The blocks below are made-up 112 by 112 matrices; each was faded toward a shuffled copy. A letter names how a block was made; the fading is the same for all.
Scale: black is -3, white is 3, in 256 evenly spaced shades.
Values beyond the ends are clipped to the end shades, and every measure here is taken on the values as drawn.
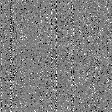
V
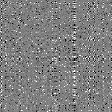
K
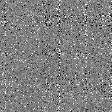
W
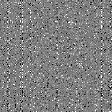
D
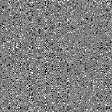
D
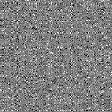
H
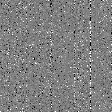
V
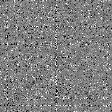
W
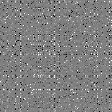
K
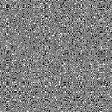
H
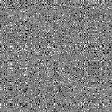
H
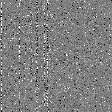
V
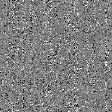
V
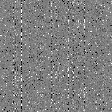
D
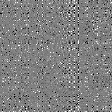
K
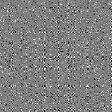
K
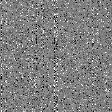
V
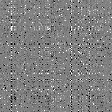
K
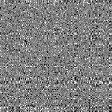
H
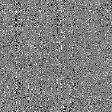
W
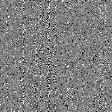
V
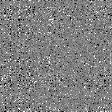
W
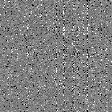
D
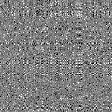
H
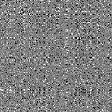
H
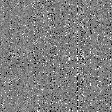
V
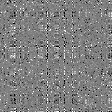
K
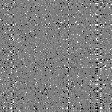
K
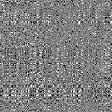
H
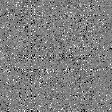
W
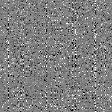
D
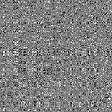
H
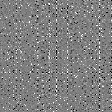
K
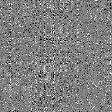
D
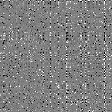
K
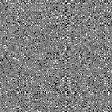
H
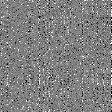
D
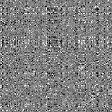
H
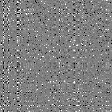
K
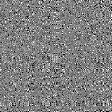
H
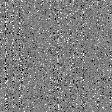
V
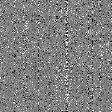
V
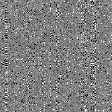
D
